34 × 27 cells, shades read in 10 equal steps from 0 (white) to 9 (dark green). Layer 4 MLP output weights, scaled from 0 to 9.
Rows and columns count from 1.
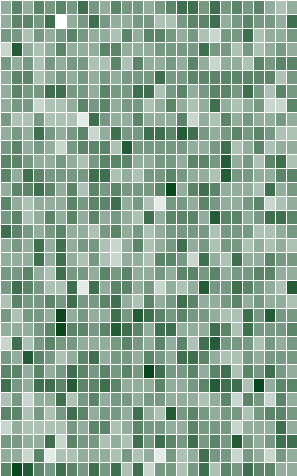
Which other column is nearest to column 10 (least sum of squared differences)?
21
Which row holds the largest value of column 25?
23
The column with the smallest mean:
3
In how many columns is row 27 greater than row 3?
20
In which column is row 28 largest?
24
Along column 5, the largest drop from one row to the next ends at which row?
33
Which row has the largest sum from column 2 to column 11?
34
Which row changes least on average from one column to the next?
6
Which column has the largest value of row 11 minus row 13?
12
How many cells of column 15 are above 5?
11
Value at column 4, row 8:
2
